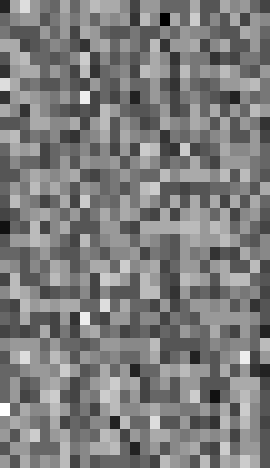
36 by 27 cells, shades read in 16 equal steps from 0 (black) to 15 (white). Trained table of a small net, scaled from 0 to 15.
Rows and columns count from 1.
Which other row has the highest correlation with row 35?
1
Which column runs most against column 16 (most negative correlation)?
5
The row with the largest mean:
32
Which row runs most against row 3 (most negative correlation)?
27
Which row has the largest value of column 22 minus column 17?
2
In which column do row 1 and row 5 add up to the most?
3
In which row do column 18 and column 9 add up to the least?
7
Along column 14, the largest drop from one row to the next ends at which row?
35
